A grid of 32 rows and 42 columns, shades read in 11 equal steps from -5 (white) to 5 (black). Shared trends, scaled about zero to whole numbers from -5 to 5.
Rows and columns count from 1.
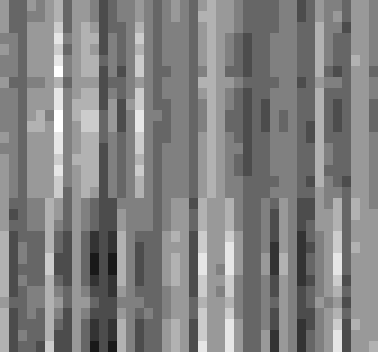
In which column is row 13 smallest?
7
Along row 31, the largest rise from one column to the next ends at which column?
39
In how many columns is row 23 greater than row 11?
19
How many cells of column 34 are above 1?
17
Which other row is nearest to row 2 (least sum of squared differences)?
1
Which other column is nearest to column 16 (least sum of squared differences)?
10
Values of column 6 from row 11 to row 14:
0 -1 -1 -1
